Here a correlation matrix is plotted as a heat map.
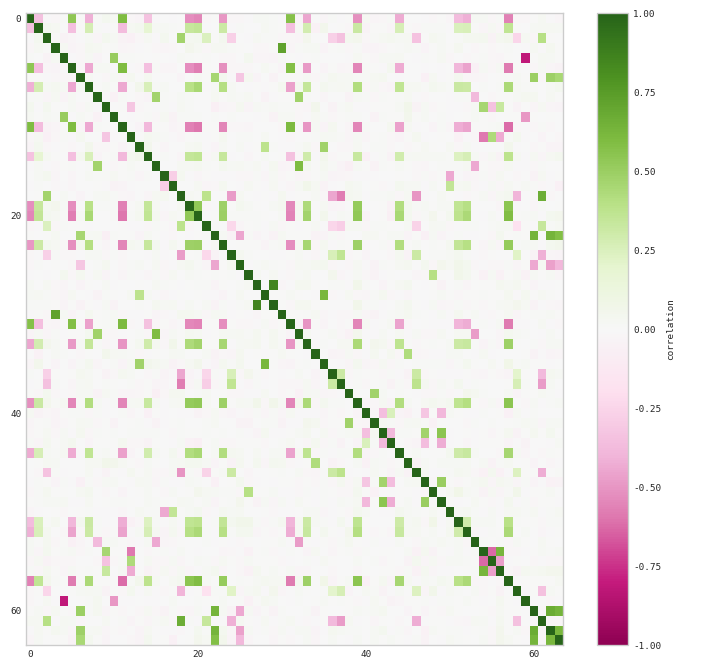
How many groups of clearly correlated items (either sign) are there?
14
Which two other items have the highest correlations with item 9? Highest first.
54, 56
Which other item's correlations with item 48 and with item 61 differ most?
18
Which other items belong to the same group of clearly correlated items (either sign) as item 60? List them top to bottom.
6, 22, 25, 62, 63
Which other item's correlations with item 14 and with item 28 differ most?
35
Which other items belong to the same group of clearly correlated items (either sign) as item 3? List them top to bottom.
30
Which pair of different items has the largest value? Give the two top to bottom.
27, 29
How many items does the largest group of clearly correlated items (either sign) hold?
16
